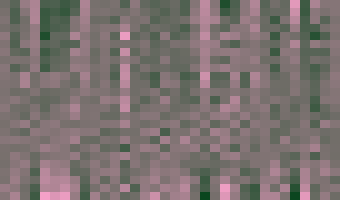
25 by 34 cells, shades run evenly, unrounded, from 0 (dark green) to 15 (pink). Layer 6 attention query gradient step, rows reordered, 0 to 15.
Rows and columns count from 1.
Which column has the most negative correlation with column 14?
1
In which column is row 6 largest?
30
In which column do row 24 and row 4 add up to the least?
32
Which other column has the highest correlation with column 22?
20
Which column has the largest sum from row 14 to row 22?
23
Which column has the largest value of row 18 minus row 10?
19
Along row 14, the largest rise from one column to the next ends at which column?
13
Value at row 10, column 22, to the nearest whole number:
5
